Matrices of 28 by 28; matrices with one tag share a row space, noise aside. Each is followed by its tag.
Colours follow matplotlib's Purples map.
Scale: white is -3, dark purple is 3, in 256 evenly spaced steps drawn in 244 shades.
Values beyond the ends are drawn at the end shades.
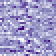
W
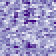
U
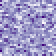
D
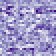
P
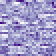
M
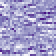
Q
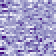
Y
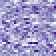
U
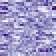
M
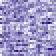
Q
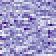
Q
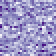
D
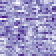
M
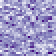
D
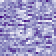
W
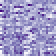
Q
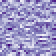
P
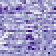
Y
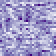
P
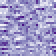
M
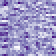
M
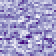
W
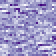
M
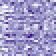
Y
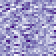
U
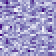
D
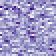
D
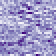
W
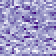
U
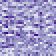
Y
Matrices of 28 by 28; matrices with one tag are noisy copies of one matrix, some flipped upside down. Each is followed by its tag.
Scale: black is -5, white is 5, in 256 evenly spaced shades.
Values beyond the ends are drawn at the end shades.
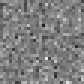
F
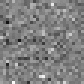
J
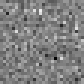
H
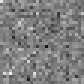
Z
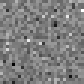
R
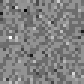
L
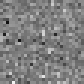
J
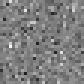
L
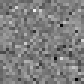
H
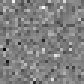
J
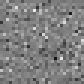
H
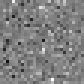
J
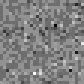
H
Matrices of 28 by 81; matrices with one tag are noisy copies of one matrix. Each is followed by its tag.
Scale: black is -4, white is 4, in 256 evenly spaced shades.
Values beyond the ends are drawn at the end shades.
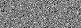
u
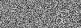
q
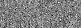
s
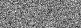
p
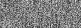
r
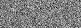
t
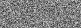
p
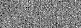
r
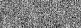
r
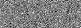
u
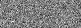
q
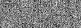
r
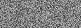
t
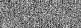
r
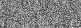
s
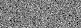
t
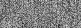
r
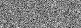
u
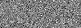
q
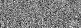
s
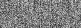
r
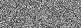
t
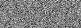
u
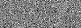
u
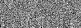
s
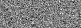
p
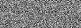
u
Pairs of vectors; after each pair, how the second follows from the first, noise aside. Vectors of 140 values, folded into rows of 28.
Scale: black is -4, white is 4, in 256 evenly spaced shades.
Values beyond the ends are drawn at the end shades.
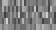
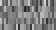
wrapped around.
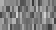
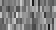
sign-scrambled.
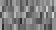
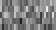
copied.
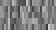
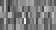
wrapped around.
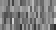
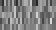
wrapped around.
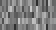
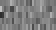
wrapped around, negated, partly zeroed.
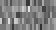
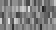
copied.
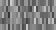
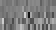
wrapped around, negated, partly zeroed.
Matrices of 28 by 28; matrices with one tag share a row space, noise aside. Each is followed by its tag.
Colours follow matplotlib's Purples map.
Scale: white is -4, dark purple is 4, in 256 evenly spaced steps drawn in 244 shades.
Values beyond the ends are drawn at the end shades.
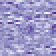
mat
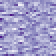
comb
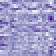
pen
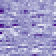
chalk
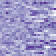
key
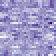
pen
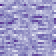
chalk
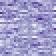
chalk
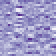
mat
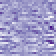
pen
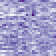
comb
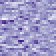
comb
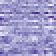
pen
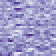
mat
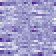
chalk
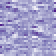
chalk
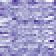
pen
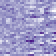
key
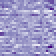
pen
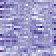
chalk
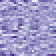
comb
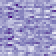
mat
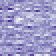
mat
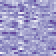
comb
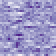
mat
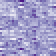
comb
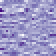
comb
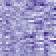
key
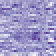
pen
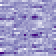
chalk
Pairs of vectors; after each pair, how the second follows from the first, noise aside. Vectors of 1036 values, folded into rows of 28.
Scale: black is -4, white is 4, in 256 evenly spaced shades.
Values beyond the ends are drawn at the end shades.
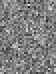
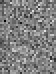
shuffled.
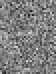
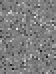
wrapped around, partly zeroed.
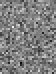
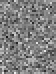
wrapped around, negated.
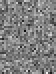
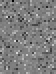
wrapped around, partly zeroed.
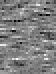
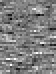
reversed, negated.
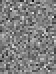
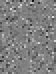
partly zeroed.
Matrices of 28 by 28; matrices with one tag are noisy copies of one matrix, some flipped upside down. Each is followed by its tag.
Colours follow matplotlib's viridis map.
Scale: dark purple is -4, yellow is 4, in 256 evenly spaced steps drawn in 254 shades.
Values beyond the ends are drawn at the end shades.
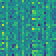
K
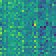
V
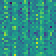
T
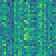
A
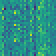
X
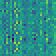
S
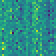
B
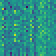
X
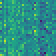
V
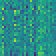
X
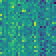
V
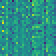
K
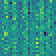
T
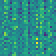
T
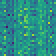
A
